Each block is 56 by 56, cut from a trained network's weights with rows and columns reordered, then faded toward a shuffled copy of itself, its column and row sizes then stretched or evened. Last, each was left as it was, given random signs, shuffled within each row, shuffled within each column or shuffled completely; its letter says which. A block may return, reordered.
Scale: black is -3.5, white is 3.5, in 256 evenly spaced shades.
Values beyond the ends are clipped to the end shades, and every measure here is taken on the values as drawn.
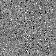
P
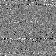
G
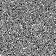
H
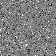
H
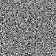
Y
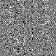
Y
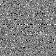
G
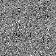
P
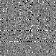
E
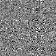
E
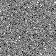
H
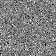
H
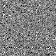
E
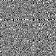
Y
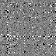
Y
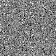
P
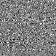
G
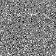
E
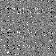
E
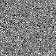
E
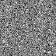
P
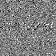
G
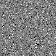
P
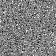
H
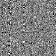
Y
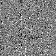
P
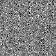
P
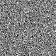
H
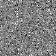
P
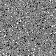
H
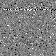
G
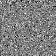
G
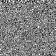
G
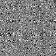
E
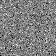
H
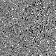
P
